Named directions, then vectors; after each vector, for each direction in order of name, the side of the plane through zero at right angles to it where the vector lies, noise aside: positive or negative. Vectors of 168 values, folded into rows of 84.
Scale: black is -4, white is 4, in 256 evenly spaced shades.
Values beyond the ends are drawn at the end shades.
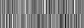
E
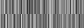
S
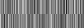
positive, positive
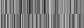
negative, positive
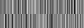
negative, negative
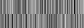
negative, negative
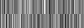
positive, negative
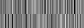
negative, negative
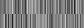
negative, negative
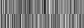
negative, positive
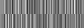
positive, positive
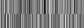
negative, positive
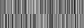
negative, negative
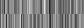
positive, negative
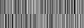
negative, negative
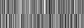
positive, negative
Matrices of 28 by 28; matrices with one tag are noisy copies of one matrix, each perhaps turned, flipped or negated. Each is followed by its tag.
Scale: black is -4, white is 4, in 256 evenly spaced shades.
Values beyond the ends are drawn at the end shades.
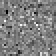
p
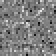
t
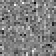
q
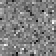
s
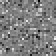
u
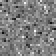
q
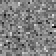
q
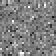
s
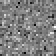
q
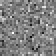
p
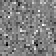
p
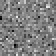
u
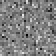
q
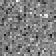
u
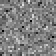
q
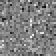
p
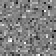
u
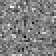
p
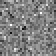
t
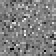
p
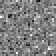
u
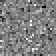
p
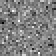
s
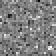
u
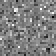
u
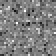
t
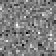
t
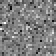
q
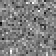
s
